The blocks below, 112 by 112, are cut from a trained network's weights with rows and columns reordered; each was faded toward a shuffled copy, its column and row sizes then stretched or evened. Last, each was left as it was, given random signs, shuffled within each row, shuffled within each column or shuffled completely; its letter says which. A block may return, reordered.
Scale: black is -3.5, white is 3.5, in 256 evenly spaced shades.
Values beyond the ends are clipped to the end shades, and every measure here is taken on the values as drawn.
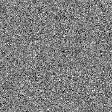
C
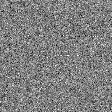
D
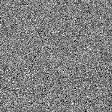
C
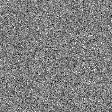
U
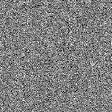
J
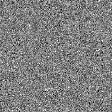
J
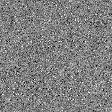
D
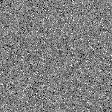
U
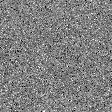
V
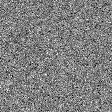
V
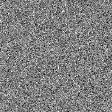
U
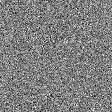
D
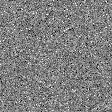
V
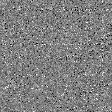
C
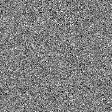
C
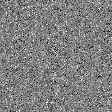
U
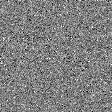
D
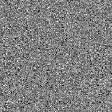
J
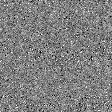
D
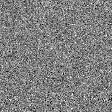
D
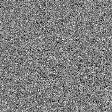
C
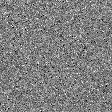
V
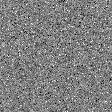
V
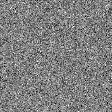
U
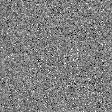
U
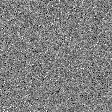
V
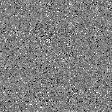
C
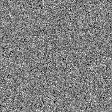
U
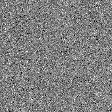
U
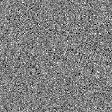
J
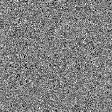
J
